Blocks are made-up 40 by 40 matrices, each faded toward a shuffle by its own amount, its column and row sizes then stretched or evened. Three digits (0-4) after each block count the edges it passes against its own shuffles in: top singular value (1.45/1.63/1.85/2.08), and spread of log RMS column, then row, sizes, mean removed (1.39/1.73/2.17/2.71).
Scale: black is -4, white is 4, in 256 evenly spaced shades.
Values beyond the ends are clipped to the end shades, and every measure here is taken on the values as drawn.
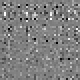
2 2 3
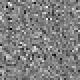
1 0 1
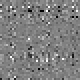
1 2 2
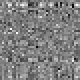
4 1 2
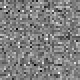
2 0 1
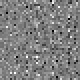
0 3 0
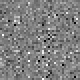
0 1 1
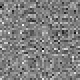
3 1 0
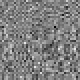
4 0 0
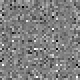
2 2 1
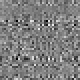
4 0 4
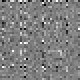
4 3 2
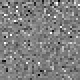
0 0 1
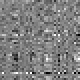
4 3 3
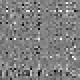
3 3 3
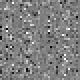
0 3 0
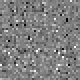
0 0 1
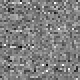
0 0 2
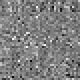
1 0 1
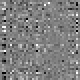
4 3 3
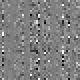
1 4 1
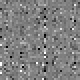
0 3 1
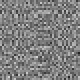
4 0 1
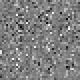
1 2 0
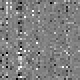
3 3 1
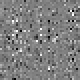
1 3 2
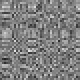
4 2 2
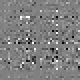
1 3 4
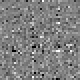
0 2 2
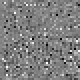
0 2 1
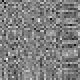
4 0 0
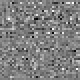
1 0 4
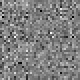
2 2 1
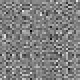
4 2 0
